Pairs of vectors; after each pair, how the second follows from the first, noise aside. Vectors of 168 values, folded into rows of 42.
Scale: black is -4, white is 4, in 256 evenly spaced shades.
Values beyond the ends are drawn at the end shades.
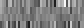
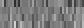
reversed, partly zeroed.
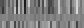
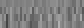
wrapped around, shrunk.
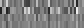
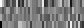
wrapped around, negated.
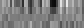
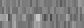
wrapped around, negated, shrunk.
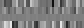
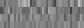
wrapped around, shrunk.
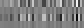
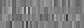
wrapped around, negated, shrunk.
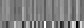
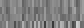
negated, shrunk.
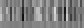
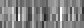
reversed, negated.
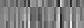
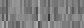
wrapped around, negated, shrunk.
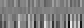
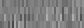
wrapped around, shrunk.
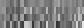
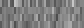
wrapped around, shrunk.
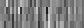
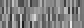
wrapped around, negated.
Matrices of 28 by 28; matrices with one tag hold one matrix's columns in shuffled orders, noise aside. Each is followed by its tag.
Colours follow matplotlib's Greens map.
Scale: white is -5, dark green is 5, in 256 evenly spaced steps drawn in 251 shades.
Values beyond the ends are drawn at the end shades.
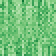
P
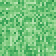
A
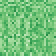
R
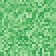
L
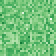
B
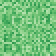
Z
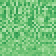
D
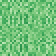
Z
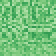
D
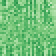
P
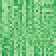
P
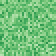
L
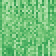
P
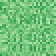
Z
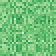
Z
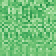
D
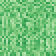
R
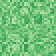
Z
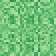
Z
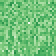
A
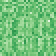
R
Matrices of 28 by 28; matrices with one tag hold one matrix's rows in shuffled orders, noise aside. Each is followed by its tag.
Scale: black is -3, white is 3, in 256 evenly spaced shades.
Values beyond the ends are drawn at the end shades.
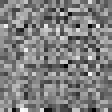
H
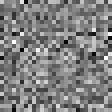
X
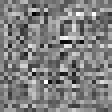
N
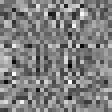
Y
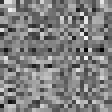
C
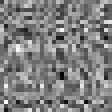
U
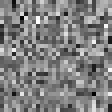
X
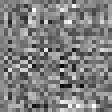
N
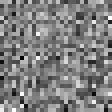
X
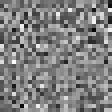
X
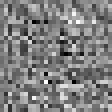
N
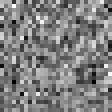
X
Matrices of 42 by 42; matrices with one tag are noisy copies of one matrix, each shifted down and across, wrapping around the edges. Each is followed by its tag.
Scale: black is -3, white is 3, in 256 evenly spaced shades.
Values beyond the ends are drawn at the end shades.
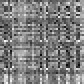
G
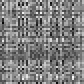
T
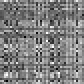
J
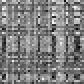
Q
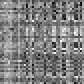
G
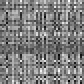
T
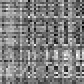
G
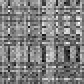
Q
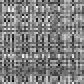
T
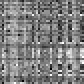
G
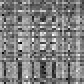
Q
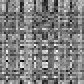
Q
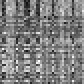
Q
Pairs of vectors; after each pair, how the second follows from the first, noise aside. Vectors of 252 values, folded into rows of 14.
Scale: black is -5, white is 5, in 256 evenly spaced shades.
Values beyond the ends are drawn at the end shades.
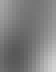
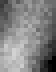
negated, scaled up.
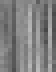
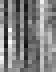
reversed, negated, scaled up.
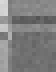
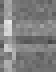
wrapped around.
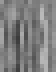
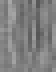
reversed, shrunk.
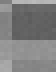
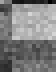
negated, scaled up.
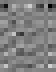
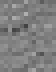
wrapped around, shrunk.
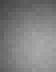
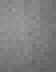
reversed, shrunk.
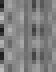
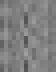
wrapped around, shrunk.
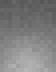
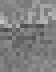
wrapped around, partly zeroed.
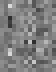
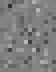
negated, partly zeroed.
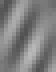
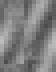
wrapped around.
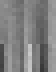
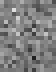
shuffled.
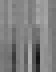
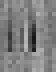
wrapped around.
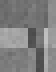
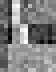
reversed, negated, scaled up.
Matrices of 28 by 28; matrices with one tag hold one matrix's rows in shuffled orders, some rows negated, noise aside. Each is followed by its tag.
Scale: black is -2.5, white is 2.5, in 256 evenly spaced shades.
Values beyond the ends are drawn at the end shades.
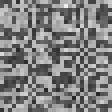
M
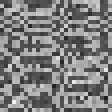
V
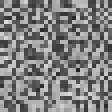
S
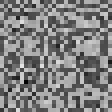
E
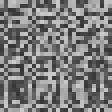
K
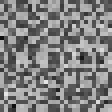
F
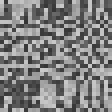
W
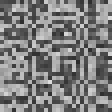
M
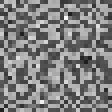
F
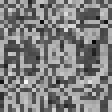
E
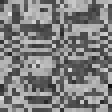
V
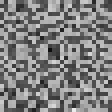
F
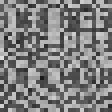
F
